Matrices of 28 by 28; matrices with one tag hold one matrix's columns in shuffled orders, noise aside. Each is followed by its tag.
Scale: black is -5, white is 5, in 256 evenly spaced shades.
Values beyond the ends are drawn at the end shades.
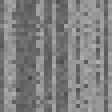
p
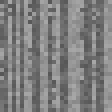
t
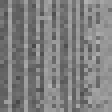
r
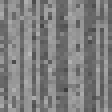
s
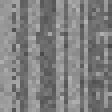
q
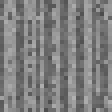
s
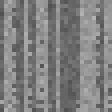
r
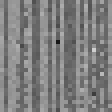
r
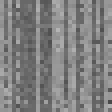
r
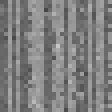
q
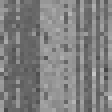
q
